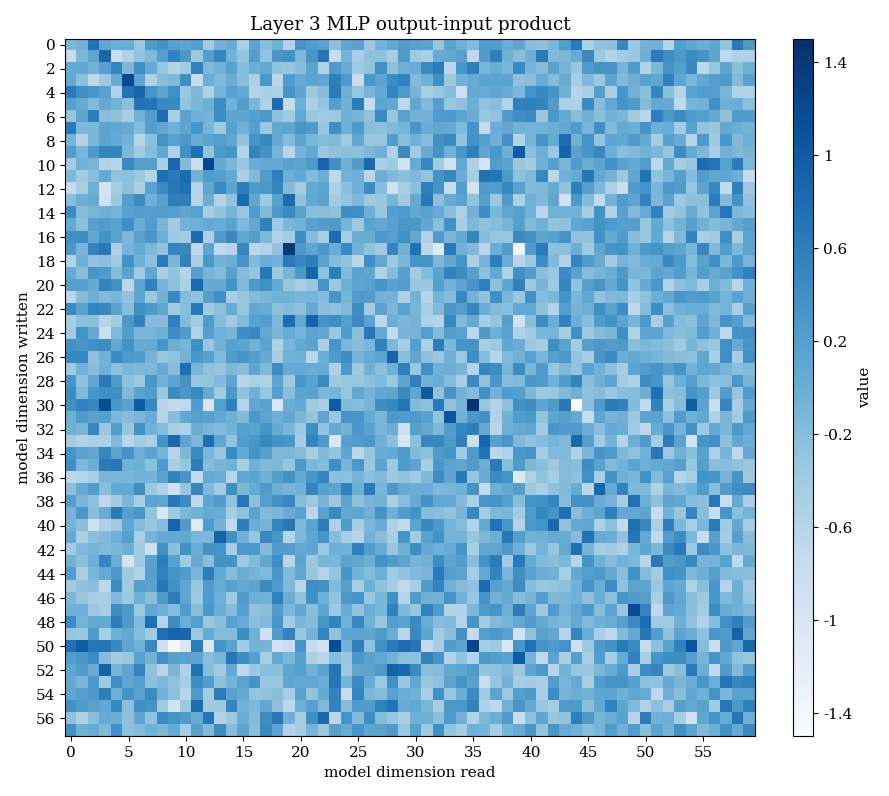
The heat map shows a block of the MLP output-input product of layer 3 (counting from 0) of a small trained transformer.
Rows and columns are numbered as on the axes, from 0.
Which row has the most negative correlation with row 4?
33
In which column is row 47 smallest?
51
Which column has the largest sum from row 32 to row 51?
49
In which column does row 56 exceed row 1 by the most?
58
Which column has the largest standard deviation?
9
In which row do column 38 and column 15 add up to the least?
50
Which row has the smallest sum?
36
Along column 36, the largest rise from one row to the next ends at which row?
11
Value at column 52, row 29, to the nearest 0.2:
-0.2
